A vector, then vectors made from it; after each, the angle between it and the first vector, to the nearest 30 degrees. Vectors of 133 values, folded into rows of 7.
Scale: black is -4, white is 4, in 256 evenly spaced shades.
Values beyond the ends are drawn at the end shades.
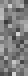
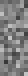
60 degrees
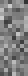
30 degrees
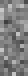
30 degrees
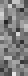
30 degrees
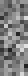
120 degrees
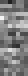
60 degrees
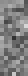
30 degrees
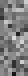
150 degrees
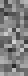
120 degrees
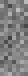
120 degrees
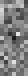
30 degrees
